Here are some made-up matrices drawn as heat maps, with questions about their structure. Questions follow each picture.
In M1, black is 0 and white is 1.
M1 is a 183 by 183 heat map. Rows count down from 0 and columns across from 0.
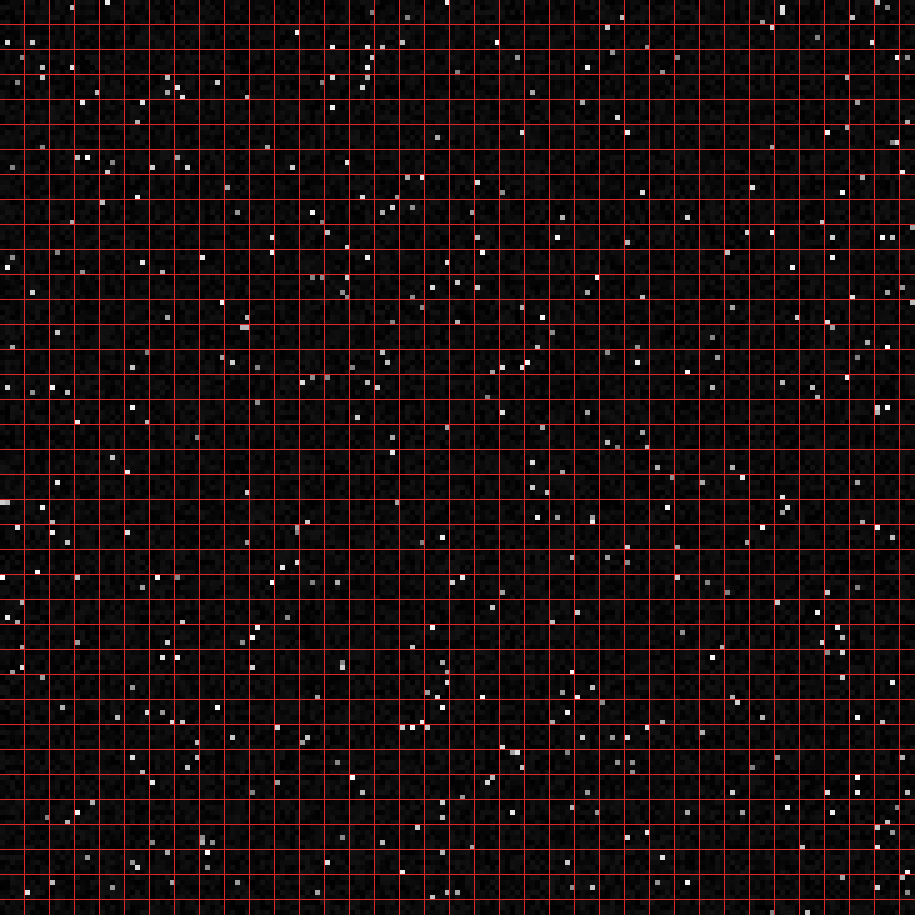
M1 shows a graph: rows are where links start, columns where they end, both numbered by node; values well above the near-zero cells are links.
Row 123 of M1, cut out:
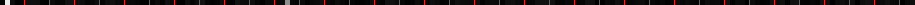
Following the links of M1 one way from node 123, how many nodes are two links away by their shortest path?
6
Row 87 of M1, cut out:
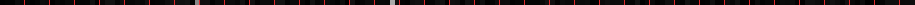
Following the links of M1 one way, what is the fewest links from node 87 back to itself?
3
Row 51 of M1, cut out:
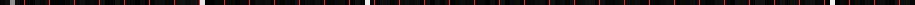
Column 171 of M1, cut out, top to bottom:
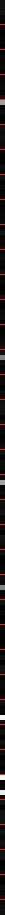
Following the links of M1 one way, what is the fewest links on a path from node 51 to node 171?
3
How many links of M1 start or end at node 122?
4
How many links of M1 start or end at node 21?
3
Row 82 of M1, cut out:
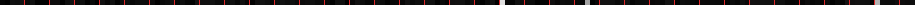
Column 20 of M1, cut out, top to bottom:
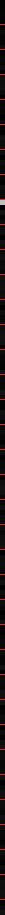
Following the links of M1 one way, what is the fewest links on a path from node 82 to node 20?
4
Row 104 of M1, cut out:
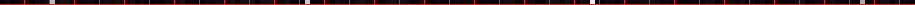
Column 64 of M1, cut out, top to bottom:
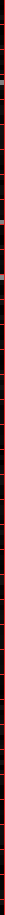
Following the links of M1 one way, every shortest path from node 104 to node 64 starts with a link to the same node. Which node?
node 118
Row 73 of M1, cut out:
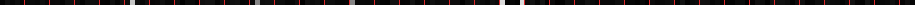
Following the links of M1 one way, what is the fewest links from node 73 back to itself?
2
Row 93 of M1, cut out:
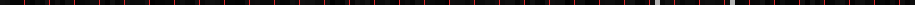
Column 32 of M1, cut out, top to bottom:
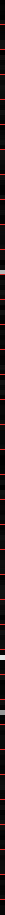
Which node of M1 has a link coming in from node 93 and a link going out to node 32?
node 131
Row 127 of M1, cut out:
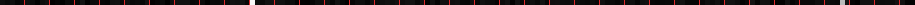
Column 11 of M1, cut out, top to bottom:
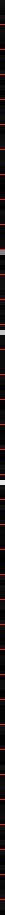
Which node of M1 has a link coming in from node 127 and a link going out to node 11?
node 50
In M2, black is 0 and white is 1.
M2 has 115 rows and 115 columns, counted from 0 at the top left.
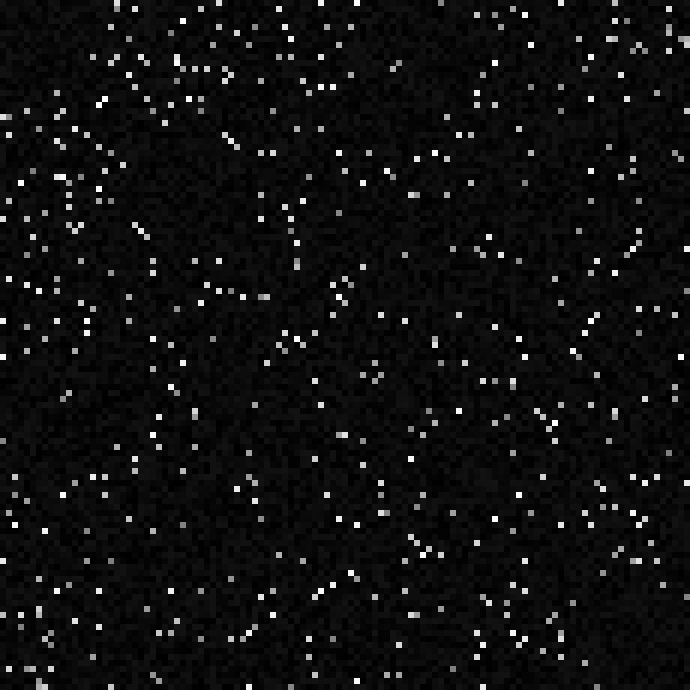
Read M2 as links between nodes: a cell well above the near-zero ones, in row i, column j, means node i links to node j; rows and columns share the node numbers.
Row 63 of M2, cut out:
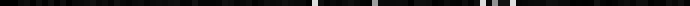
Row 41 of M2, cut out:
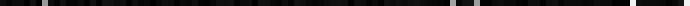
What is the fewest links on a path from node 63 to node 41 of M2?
3
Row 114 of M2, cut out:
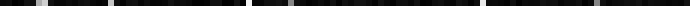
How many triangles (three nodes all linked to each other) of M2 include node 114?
3
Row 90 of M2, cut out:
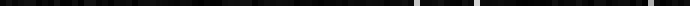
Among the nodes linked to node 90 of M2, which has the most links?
node 79
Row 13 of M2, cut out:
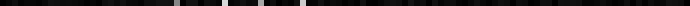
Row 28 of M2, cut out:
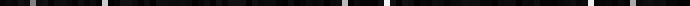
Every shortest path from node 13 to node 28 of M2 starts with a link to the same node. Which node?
node 50
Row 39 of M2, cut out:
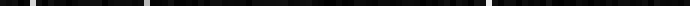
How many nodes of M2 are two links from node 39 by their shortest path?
6
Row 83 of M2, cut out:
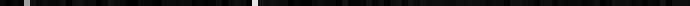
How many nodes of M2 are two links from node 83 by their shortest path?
9
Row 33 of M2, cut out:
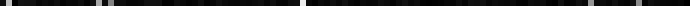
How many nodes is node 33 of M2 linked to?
6
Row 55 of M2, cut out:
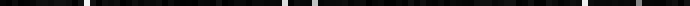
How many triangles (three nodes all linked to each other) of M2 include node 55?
0
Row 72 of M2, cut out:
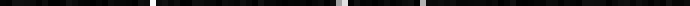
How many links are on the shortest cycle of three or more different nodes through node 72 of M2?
3
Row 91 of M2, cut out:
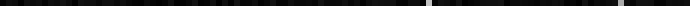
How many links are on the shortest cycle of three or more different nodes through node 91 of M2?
8
